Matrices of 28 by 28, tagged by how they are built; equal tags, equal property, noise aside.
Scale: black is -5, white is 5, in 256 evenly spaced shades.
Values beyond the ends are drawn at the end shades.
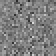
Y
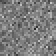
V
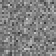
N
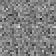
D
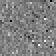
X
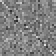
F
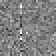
Y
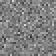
D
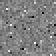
X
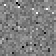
X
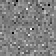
X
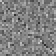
F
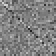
F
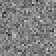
N
